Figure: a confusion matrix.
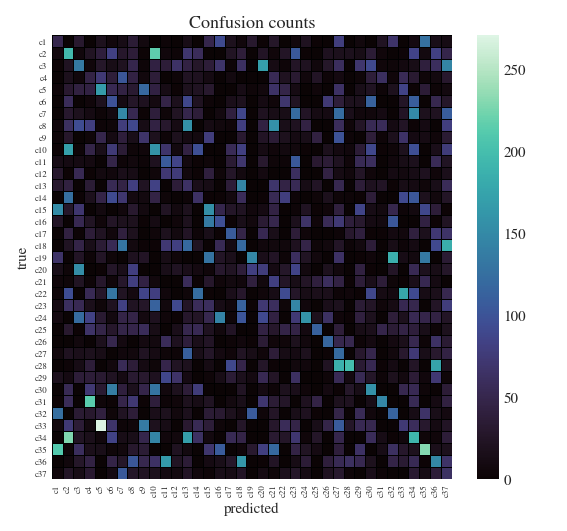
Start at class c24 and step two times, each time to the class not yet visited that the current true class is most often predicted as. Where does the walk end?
c15
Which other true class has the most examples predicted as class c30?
c6
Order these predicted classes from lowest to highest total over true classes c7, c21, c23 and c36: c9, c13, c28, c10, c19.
c19, c28, c9, c13, c10
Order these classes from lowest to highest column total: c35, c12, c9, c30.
c12, c9, c35, c30
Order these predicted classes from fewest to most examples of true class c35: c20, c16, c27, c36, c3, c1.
c36, c27, c3, c20, c16, c1
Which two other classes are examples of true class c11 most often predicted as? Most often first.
c23, c12
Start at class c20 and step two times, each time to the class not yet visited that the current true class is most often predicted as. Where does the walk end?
c37
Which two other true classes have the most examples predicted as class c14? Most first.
c22, c10
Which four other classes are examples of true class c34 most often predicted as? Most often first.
c2, c13, c10, c6
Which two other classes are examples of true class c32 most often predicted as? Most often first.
c1, c19
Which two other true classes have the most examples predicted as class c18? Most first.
c36, c13
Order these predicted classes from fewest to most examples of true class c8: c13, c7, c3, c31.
c31, c7, c3, c13
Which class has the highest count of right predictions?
c35
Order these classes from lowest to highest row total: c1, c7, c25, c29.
c1, c29, c25, c7
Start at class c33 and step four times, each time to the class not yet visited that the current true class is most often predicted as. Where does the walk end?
c13
